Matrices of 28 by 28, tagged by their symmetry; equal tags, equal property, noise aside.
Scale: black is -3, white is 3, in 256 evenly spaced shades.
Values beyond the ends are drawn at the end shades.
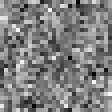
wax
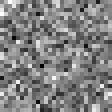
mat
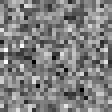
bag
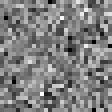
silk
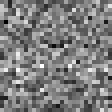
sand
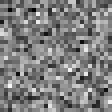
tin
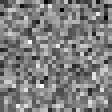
tin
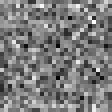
wax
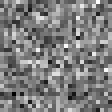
tin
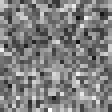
sand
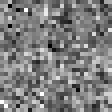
silk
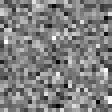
wax
